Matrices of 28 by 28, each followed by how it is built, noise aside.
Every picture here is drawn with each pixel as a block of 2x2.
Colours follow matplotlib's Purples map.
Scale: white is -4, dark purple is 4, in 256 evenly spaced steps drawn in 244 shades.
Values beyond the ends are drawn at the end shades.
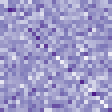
diagonal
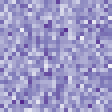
repeating rows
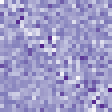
block diagonal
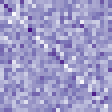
diagonal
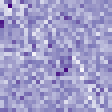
block diagonal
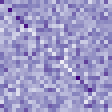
diagonal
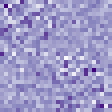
block diagonal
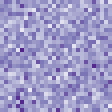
repeating rows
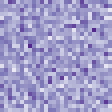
repeating rows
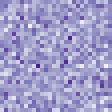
repeating rows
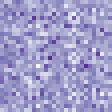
repeating rows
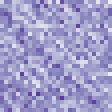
Toeplitz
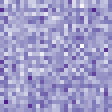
blocks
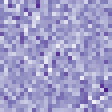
block diagonal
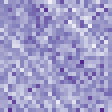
Toeplitz
